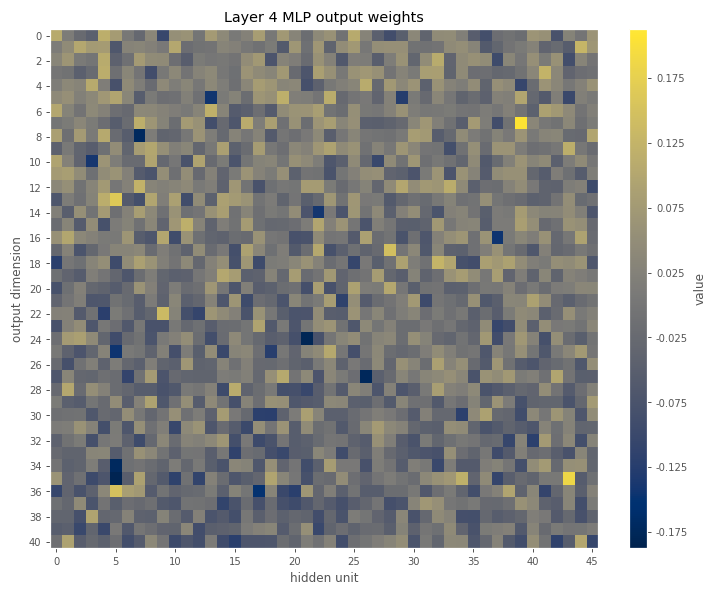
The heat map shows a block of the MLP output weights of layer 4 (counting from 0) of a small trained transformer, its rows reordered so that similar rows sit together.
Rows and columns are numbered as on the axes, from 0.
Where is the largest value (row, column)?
7, 39
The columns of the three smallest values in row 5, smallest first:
13, 29, 43
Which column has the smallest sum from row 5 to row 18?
15
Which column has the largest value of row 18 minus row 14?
32
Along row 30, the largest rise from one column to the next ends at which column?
35
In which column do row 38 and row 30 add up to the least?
34
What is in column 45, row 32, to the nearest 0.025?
0.025
